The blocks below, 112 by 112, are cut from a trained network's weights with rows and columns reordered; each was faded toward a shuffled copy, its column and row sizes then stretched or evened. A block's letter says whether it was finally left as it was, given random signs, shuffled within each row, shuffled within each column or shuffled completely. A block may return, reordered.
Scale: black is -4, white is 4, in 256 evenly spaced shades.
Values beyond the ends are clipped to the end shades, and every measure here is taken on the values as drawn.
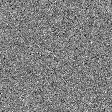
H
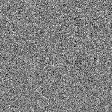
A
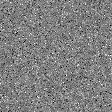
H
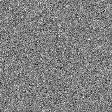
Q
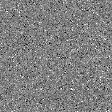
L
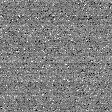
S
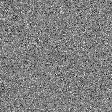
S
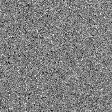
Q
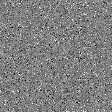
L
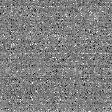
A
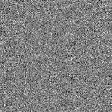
A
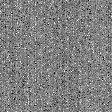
Q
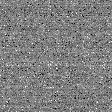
S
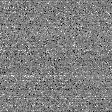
S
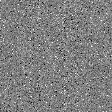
Q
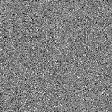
A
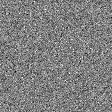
H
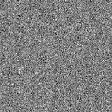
A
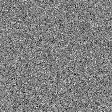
S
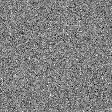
Q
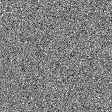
H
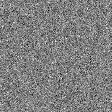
Q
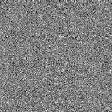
A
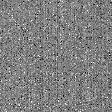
A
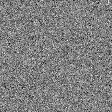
Q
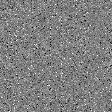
Q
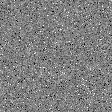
H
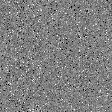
Q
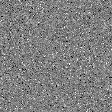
Q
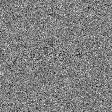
S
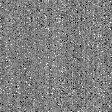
A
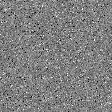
S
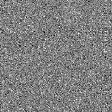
A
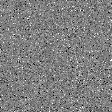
L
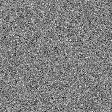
S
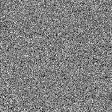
L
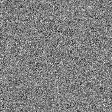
L
